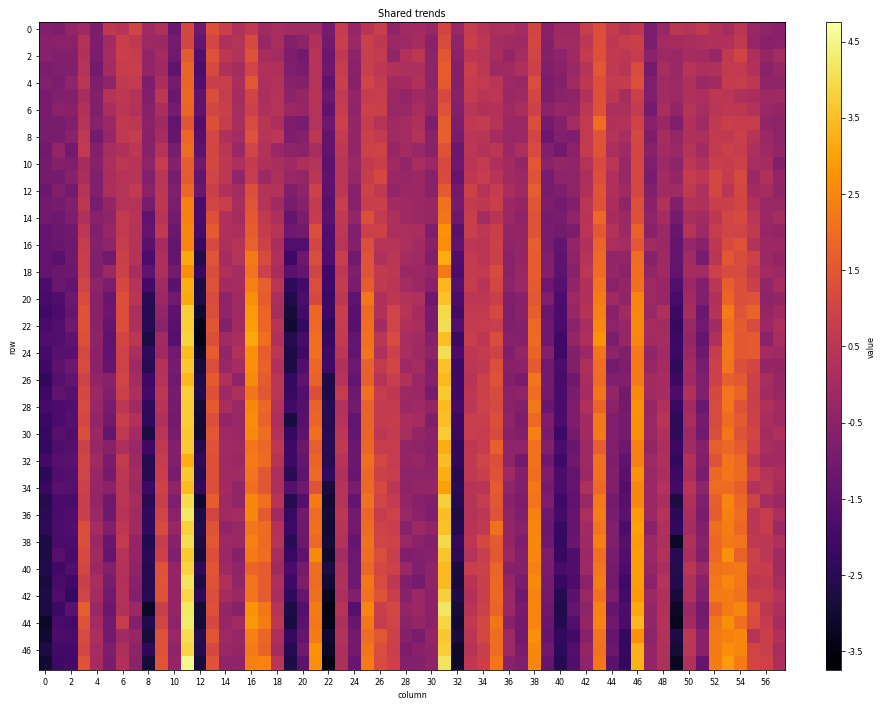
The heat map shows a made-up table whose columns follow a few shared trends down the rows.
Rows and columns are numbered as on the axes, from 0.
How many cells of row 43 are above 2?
11
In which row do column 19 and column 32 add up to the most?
0
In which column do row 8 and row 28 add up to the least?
12
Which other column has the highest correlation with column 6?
28
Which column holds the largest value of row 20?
31
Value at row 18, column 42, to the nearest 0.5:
0.5
